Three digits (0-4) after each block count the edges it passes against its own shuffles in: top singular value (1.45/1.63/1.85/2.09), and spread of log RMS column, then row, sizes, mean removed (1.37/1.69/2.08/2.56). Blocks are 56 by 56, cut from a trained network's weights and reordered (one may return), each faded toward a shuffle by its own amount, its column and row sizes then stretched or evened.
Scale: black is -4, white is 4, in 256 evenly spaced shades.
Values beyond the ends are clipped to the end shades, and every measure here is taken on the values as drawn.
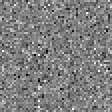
0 1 0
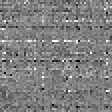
3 3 3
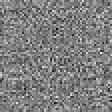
3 0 1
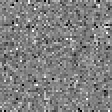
1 2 1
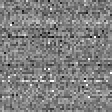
2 0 2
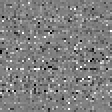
1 1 3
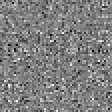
1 1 2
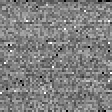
1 0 1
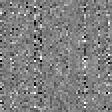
2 4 1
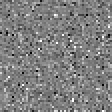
0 3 1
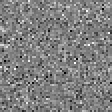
0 0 1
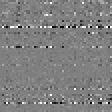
4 1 4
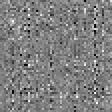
2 4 2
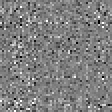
1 3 2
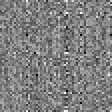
3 3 1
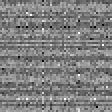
4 2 0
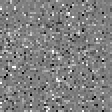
0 3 0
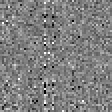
3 2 1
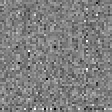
2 2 1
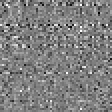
3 0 3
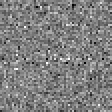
0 0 2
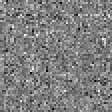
1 0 0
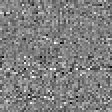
0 0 3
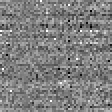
2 2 1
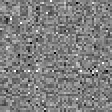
2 1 0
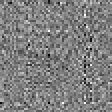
3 2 1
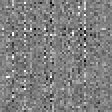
2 4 1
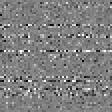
4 0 4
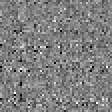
1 2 3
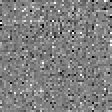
0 3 1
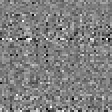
2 1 4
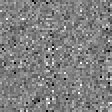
0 2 1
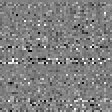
2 1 4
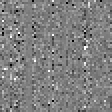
0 4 0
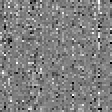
0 4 1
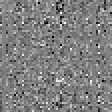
1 4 2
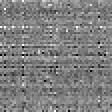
4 3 2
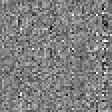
2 3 1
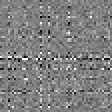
4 3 4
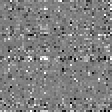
3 3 3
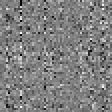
3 4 2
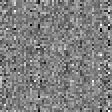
3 4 1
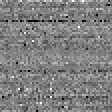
3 0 3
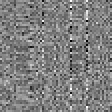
4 3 0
